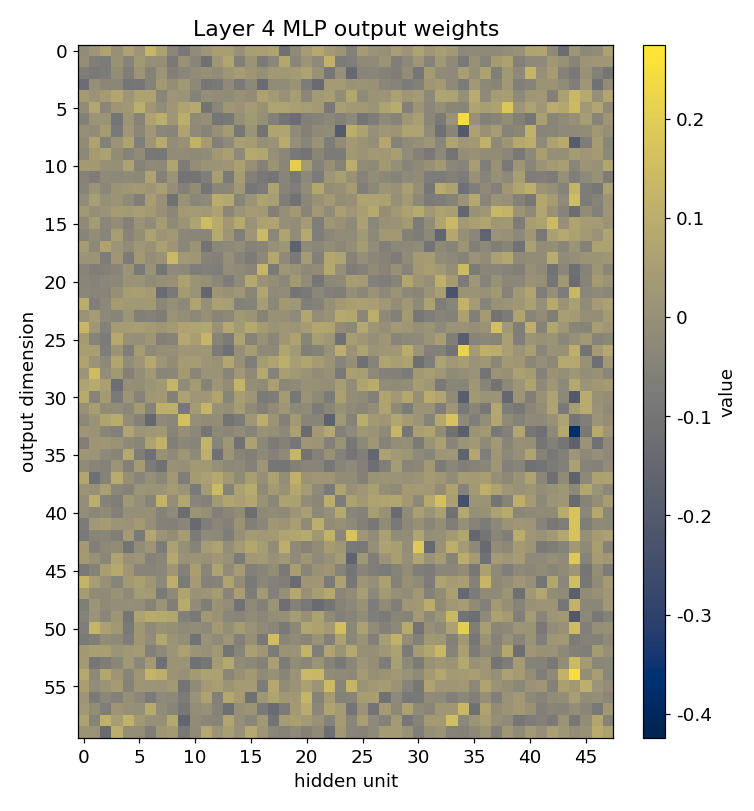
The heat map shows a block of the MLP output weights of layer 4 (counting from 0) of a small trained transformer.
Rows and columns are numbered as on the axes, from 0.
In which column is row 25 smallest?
34
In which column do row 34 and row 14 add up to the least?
44
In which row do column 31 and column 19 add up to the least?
17
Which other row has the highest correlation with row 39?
33
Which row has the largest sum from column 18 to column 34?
42
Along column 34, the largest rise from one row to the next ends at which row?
26
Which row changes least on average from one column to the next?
9
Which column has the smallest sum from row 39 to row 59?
35
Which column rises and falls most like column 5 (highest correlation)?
38
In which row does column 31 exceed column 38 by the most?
30
